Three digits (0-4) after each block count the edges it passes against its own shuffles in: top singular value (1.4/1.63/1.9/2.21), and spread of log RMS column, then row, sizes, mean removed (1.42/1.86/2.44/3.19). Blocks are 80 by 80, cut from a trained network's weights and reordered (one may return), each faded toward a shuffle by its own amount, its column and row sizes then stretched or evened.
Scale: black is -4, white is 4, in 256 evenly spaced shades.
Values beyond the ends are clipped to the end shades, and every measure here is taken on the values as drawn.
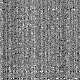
4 0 3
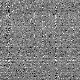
2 2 0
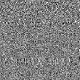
1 1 2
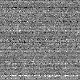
4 1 3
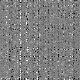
3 3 2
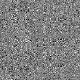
2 3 2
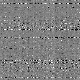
2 0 4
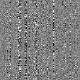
2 4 1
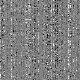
3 4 1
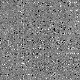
0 1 2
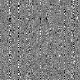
1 4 0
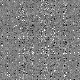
1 3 0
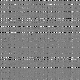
4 1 4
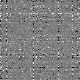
3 3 2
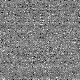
1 0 1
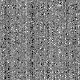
3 2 1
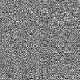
3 2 2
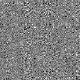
2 3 2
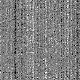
4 3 1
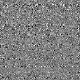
1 2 3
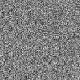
2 1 0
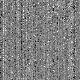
3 3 0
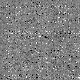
0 1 2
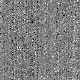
1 2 0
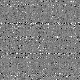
1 0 3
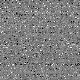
0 0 2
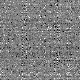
2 2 0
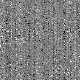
2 2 1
